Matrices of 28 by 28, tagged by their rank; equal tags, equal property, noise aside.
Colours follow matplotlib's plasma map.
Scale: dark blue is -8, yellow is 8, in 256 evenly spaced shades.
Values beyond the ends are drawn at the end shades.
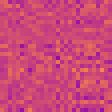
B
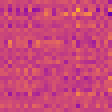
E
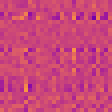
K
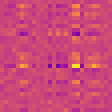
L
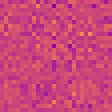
B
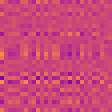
L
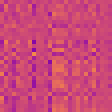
K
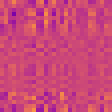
K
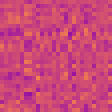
E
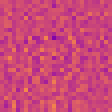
B
